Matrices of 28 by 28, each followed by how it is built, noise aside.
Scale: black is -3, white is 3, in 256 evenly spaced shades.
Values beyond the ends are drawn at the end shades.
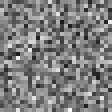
noise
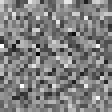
repeating columns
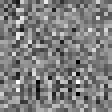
low rank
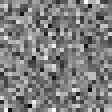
noise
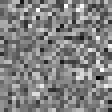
upper triangular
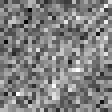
Hankel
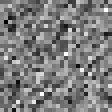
Hankel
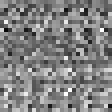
repeating columns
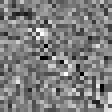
banded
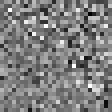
upper triangular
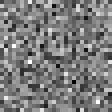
noise
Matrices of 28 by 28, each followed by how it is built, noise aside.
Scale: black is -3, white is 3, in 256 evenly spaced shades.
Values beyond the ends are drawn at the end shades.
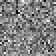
noise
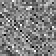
Toeplitz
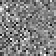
lower triangular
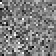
lower triangular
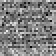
blocks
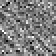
Toeplitz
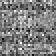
blocks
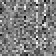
uneven columns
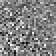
lower triangular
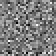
low rank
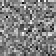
blocks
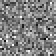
noise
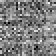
blocks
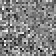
lower triangular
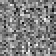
blocks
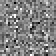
uneven columns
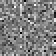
uneven columns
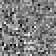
lower triangular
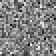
noise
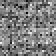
blocks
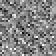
Toeplitz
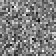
noise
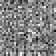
blocks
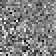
lower triangular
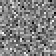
noise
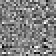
low rank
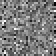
uneven columns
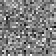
noise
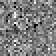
uneven columns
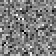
noise
